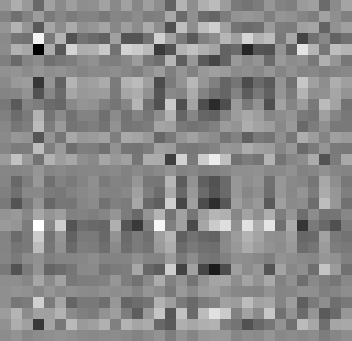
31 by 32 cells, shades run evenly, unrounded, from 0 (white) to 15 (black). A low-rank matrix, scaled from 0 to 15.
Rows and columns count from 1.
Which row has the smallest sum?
15
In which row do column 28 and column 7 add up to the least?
5
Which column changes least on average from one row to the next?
1
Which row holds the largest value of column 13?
21
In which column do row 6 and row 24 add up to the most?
20
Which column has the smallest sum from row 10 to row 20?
16
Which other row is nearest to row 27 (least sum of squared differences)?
31
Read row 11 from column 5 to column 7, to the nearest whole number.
8 7 8
